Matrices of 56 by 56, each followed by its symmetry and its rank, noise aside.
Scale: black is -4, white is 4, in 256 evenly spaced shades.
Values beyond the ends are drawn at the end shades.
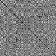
symmetric, rank seven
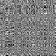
no symmetry, rank five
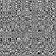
no symmetry, rank five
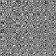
no symmetry, rank five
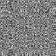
antisymmetric, rank six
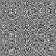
no symmetry, rank five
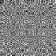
no symmetry, rank six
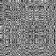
no symmetry, rank five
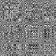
symmetric, rank six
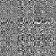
no symmetry, rank six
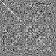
symmetric, rank seven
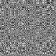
no symmetry, rank five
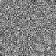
symmetric, rank seven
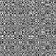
no symmetry, rank five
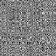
no symmetry, rank six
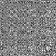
symmetric, rank six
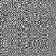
no symmetry, rank five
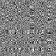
antisymmetric, rank six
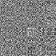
no symmetry, rank seven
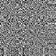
antisymmetric, rank six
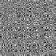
no symmetry, rank five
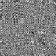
symmetric, rank seven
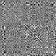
symmetric, rank six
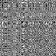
symmetric, rank six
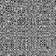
symmetric, rank six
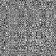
no symmetry, rank six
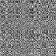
no symmetry, rank five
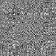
symmetric, rank seven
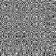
antisymmetric, rank six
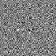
no symmetry, rank seven
